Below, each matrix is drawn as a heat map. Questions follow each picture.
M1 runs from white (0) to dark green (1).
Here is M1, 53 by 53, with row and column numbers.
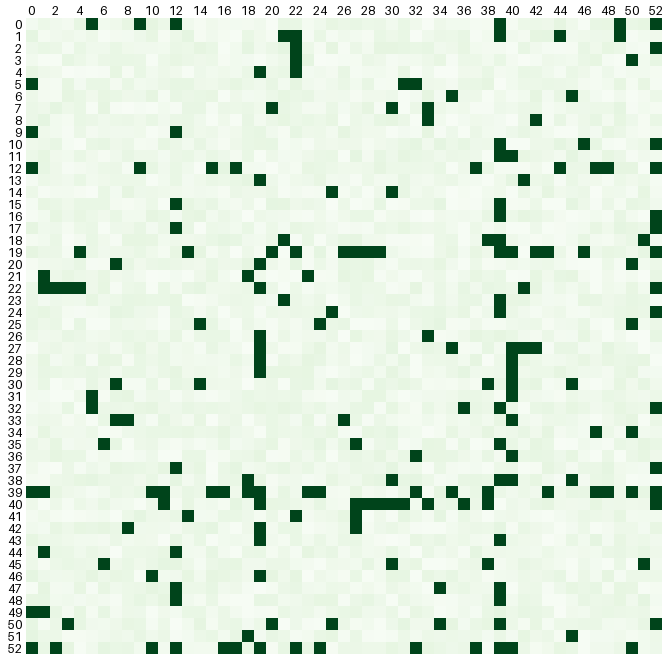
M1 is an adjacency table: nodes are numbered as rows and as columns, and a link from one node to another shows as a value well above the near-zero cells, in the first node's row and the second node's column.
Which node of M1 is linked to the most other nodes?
node 39
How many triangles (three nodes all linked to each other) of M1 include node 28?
1
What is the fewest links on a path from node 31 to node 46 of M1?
3
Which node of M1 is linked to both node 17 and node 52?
node 12
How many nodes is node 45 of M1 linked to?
4
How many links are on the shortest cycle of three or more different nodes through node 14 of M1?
6
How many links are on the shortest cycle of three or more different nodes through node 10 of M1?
3
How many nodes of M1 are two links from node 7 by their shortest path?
8
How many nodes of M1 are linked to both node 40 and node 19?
4
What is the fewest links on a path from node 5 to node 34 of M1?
4
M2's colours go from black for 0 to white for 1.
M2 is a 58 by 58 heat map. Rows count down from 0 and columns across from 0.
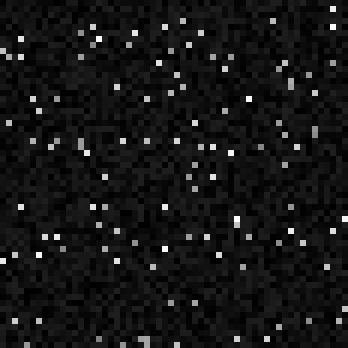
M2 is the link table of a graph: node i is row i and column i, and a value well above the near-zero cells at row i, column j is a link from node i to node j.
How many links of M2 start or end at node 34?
6
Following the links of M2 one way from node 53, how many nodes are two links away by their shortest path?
7
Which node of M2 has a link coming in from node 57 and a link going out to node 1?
node 20
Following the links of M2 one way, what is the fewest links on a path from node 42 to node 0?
5
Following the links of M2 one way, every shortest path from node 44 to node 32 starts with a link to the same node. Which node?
node 40
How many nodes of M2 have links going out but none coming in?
5
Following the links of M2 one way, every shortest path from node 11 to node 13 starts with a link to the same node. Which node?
node 37
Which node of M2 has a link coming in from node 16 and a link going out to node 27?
node 41
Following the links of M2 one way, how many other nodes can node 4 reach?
7
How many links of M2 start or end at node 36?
3
